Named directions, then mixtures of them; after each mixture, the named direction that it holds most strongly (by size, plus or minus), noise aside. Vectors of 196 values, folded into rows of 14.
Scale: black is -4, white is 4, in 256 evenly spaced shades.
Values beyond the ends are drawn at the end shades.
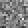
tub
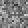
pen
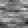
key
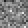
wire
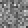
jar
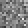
tub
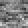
key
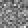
jar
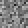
pen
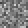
jar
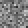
jar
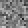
tub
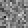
tub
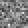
wire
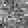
pen
